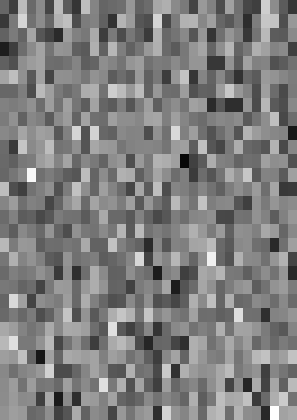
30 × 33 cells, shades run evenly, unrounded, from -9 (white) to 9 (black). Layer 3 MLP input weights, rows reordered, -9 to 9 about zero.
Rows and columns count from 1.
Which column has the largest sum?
7
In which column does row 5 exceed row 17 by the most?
25
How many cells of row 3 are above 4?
6
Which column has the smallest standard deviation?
23
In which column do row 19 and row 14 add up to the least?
16
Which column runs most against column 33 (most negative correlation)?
5
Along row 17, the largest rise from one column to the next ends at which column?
15
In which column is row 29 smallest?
32
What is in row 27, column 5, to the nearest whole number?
-2
